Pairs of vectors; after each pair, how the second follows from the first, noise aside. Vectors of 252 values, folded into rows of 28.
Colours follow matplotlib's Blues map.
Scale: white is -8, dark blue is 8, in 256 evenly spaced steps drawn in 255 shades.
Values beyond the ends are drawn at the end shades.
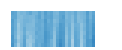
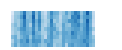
reversed, negated, scaled up.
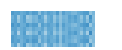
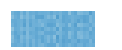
wrapped around, shrunk.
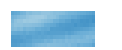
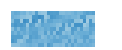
sign-scrambled.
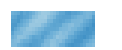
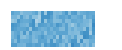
sign-scrambled.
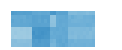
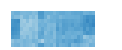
wrapped around, negated.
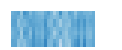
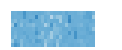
wrapped around, partly zeroed.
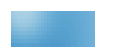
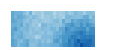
reversed, negated, scaled up.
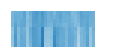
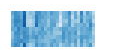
wrapped around, scaled up.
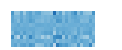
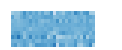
sign-scrambled.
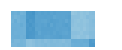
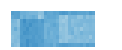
wrapped around, negated.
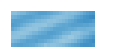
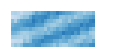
reversed, negated, scaled up.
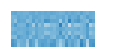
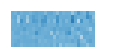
wrapped around, partly zeroed.
